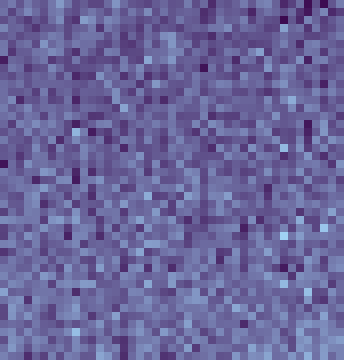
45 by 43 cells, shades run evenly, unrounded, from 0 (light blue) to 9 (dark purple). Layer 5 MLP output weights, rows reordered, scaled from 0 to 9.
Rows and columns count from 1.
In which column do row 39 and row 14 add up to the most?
15
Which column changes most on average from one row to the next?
36
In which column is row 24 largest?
34
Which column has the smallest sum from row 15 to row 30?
38
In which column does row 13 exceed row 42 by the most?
10
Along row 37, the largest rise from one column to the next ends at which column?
40
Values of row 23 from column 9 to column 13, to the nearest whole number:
3 8 4 4 3
